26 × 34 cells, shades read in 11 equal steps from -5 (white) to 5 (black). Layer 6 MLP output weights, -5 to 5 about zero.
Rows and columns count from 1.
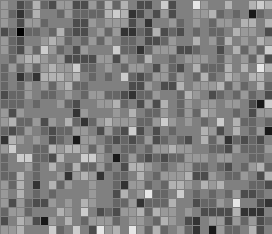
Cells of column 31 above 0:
9
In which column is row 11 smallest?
24
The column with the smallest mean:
30
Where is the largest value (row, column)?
4, 3
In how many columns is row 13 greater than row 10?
14
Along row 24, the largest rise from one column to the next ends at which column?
31
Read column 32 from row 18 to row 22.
1 -1 0 1 2
